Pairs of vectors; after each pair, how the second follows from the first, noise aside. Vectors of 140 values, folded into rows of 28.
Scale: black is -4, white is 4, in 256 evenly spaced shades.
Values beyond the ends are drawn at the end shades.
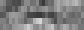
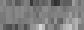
reversed, negated, partly zeroed.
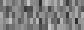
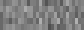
negated, shrunk.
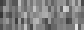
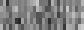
reversed, negated.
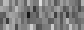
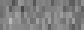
wrapped around, negated, shrunk.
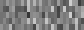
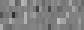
reversed, negated, partly zeroed.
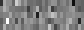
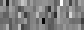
wrapped around.
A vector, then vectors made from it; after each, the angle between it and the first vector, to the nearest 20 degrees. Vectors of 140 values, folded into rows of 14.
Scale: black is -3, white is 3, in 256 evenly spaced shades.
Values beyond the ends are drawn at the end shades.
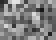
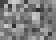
20 degrees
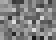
120 degrees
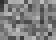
40 degrees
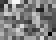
20 degrees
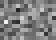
100 degrees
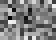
80 degrees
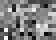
100 degrees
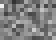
140 degrees
